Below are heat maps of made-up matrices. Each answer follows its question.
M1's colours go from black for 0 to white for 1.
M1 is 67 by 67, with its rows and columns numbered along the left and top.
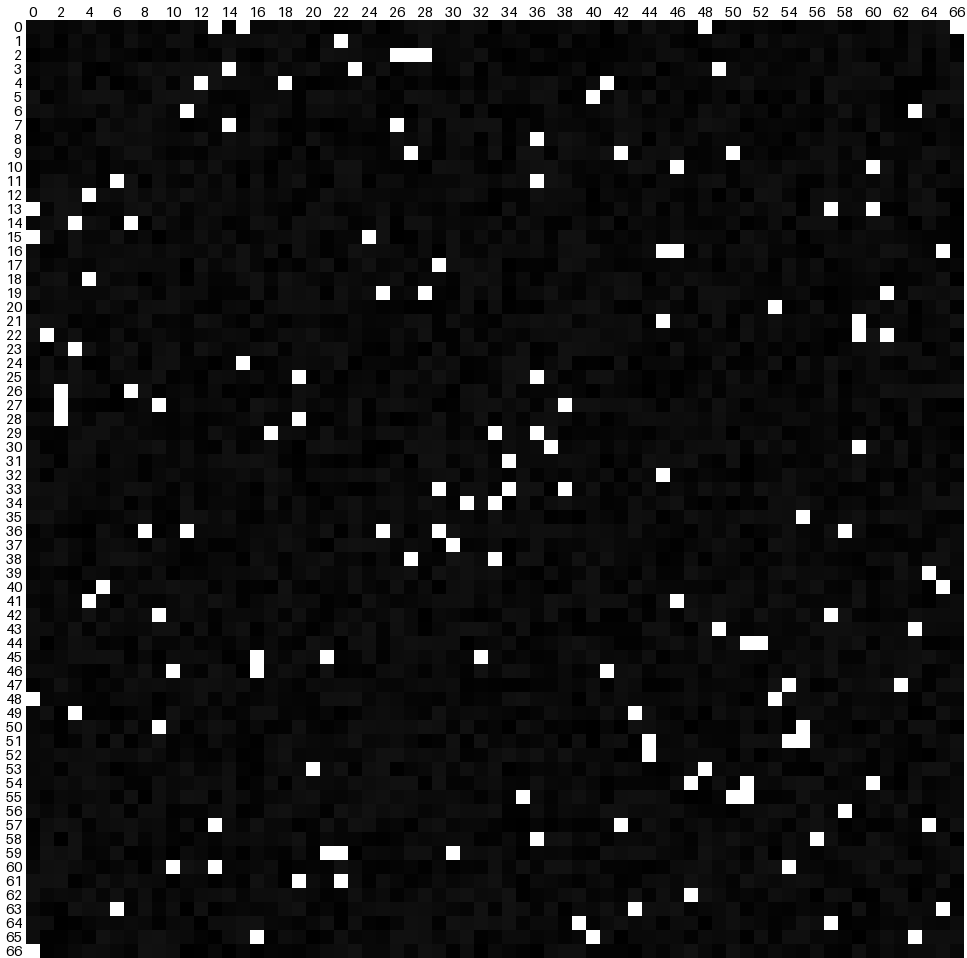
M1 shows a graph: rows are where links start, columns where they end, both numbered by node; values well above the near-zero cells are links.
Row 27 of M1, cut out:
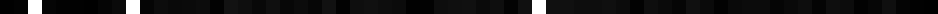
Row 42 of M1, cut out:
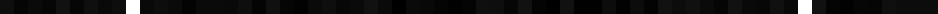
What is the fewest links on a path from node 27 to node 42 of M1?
2
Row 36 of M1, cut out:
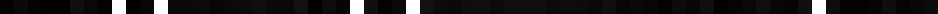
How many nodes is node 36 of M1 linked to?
5
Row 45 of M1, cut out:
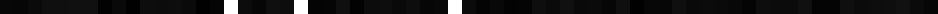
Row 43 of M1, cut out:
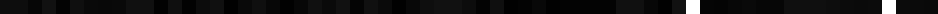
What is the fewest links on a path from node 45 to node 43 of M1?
4
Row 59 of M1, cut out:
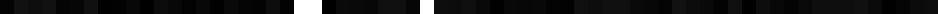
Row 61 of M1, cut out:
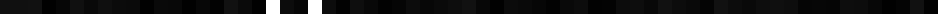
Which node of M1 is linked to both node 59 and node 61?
node 22
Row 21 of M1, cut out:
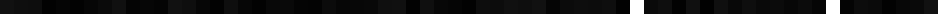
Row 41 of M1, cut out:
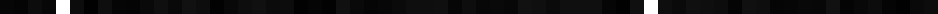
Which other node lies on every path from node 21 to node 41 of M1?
node 46
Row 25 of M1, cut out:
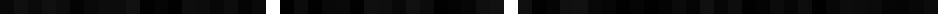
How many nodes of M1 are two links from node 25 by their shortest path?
6
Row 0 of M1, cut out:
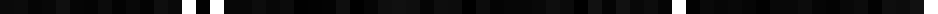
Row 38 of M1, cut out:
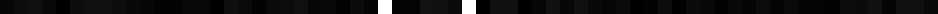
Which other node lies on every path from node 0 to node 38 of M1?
node 13
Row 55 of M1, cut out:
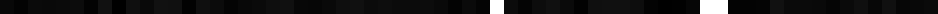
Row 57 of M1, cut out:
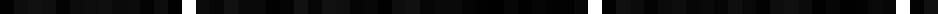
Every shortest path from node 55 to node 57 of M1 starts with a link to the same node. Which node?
node 50
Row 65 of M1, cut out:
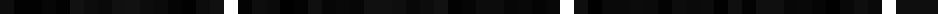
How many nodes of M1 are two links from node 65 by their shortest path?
5
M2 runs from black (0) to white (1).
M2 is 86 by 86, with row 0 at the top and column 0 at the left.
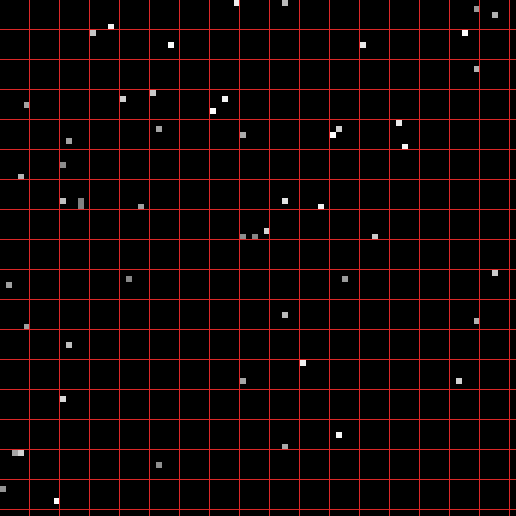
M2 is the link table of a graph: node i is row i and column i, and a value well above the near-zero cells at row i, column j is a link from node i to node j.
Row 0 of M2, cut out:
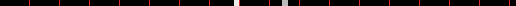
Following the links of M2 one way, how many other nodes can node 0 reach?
7
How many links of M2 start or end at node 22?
2
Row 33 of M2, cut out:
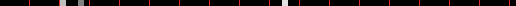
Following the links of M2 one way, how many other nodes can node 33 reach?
5
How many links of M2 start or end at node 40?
3
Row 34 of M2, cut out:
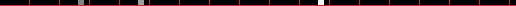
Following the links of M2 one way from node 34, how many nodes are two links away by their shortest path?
2
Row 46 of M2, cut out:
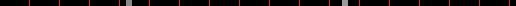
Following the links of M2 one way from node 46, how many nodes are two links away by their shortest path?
3
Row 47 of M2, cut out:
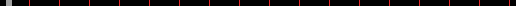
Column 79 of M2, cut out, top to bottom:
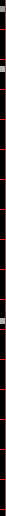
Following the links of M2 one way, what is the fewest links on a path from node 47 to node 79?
2
